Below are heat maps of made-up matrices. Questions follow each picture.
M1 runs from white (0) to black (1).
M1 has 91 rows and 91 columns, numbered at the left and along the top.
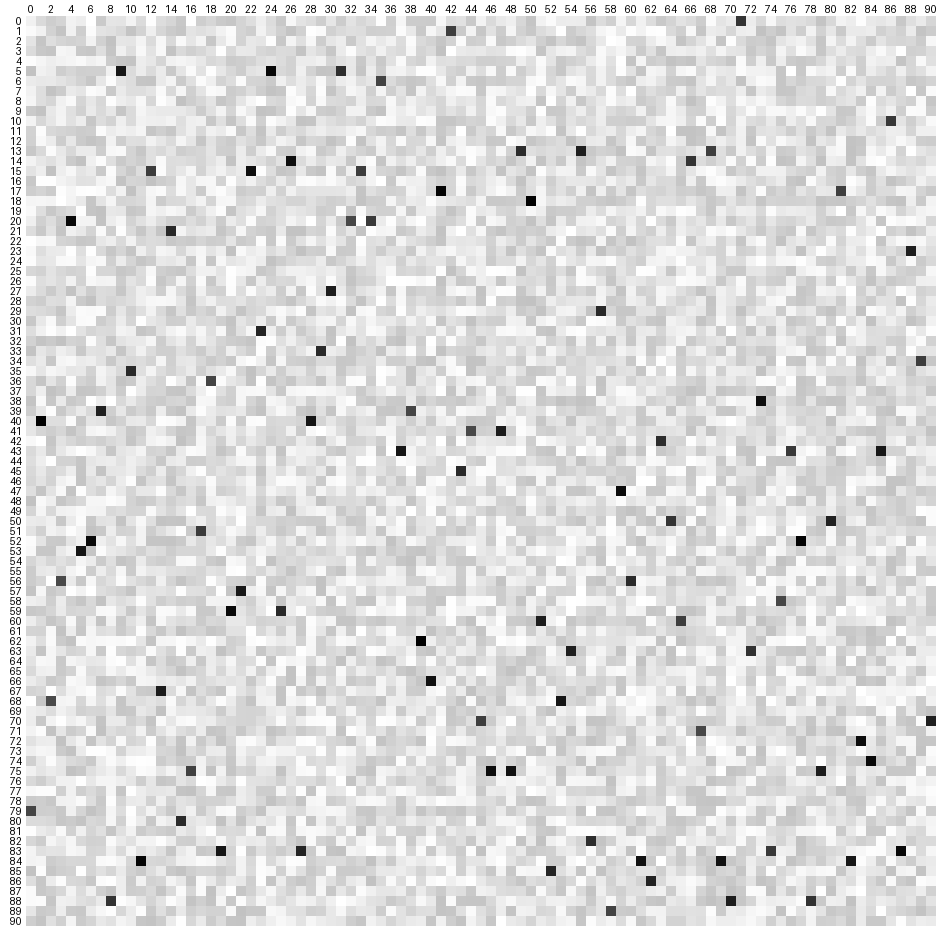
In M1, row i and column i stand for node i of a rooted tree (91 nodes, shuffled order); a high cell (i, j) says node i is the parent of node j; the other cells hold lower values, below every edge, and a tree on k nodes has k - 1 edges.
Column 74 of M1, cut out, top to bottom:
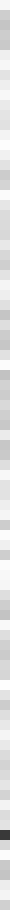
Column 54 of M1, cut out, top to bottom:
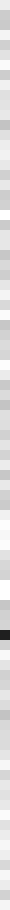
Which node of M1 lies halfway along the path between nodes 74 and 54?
72
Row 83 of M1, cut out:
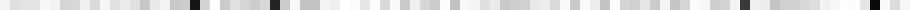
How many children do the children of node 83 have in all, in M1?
2
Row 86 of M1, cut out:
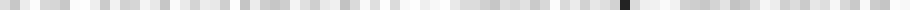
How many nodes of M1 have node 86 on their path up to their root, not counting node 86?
5
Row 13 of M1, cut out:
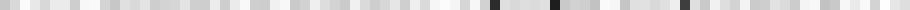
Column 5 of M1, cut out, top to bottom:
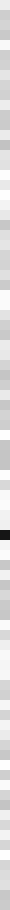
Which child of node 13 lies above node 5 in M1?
68
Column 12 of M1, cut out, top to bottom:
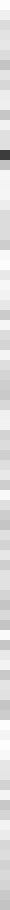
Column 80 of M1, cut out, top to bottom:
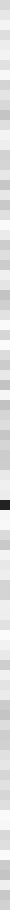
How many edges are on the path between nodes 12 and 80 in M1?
2
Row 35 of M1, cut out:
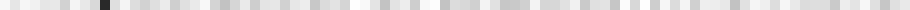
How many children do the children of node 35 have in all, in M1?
1
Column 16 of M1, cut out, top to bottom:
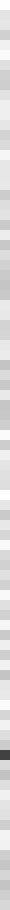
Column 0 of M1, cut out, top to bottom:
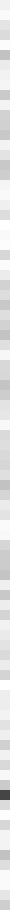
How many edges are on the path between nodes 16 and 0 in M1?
3
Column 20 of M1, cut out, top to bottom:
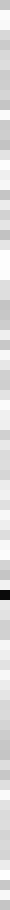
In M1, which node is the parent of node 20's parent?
47
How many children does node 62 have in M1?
1
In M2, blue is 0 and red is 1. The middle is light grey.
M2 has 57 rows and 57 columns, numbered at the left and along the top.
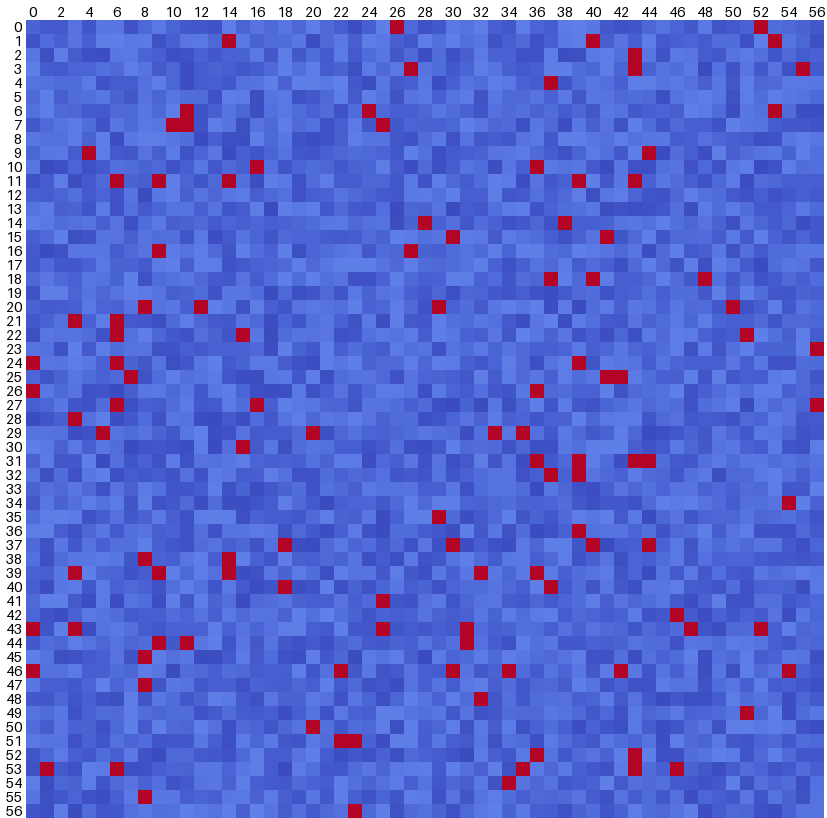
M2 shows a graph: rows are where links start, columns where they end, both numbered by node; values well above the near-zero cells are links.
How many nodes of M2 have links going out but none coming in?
4
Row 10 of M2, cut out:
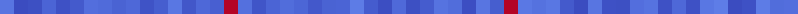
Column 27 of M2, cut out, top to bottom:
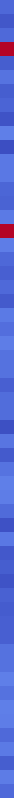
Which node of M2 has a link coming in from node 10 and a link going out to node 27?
node 16
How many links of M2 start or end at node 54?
3
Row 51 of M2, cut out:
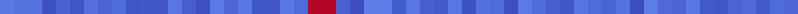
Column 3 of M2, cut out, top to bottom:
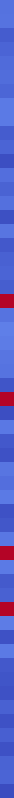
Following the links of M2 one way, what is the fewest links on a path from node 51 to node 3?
5
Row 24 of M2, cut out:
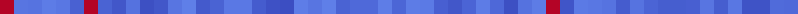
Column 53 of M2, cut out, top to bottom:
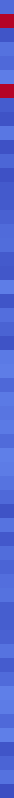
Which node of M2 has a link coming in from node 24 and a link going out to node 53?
node 6
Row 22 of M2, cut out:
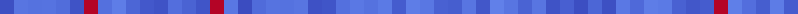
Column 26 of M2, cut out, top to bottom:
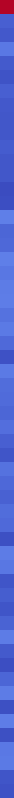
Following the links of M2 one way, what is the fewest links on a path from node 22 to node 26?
4
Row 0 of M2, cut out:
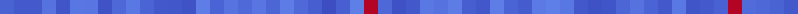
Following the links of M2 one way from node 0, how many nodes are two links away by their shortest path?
2
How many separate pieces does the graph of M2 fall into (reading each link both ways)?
4
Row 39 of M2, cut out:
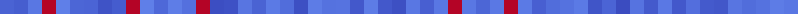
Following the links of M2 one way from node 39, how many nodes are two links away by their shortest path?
8
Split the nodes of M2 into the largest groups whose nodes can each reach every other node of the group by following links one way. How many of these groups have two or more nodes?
4
